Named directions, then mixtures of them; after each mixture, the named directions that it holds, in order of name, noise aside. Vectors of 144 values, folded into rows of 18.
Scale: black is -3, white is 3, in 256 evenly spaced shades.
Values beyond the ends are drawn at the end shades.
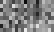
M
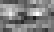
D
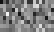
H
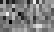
D, H, M.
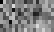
H, M.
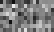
D, H, M.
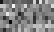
D, H, M.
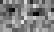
D, H.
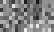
M.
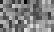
M.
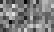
D, H, M.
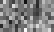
M.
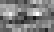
D.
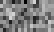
D, M.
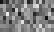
H.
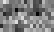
D, H, M.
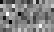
D, H, M.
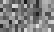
M.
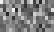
H.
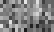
M.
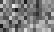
M.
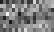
D, H, M.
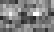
D.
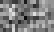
D, M.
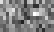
D, H.
